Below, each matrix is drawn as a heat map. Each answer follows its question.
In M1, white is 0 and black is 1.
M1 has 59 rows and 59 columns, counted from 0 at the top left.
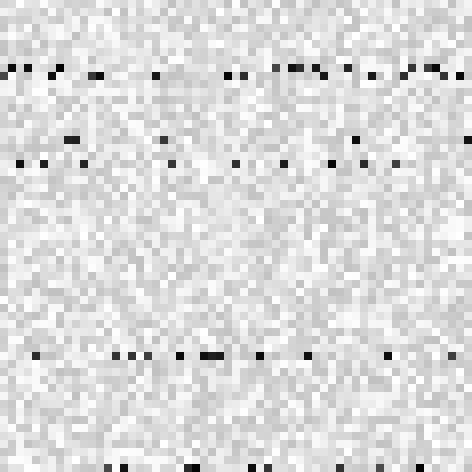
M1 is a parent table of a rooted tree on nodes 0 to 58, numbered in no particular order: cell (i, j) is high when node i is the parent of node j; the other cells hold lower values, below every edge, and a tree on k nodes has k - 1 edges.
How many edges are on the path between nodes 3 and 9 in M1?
3
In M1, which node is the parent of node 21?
20
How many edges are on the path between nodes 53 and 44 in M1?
3
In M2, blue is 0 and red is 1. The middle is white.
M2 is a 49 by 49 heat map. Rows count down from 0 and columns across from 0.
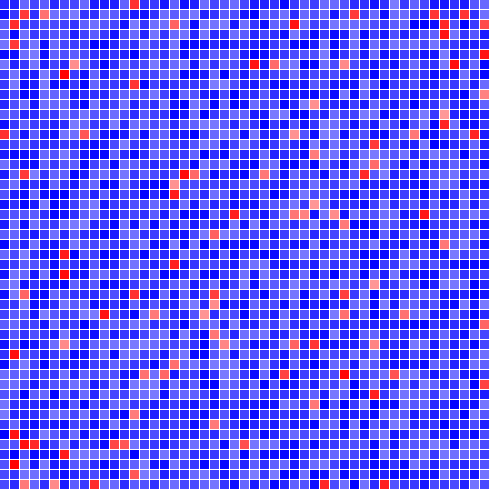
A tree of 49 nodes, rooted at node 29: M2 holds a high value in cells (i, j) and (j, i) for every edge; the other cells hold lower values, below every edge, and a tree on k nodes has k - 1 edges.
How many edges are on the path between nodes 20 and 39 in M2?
4
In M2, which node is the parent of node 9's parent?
2
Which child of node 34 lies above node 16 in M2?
37
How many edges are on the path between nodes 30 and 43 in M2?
5
